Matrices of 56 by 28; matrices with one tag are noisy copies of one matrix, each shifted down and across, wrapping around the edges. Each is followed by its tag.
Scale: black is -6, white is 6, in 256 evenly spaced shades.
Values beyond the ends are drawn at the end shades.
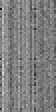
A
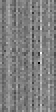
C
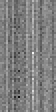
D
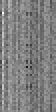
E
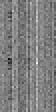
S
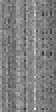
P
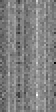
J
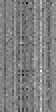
D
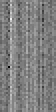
A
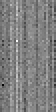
D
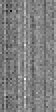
D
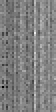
E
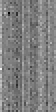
P
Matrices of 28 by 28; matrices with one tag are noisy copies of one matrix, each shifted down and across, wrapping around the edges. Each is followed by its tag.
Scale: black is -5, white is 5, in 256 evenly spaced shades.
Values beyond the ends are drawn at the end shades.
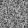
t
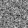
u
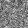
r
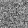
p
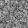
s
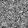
r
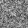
r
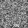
r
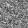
u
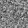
t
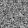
u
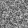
s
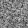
t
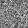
t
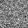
p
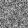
s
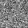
t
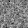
t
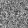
s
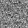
p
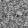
r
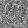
t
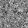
r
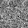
t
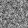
s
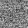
p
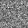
p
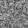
s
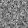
s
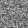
p
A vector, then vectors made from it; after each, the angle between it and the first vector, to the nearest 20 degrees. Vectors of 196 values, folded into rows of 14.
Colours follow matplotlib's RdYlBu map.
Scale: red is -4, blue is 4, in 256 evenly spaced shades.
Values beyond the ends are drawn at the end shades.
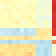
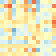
60 degrees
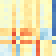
140 degrees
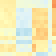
60 degrees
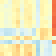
20 degrees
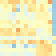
140 degrees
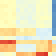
140 degrees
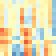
120 degrees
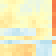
20 degrees
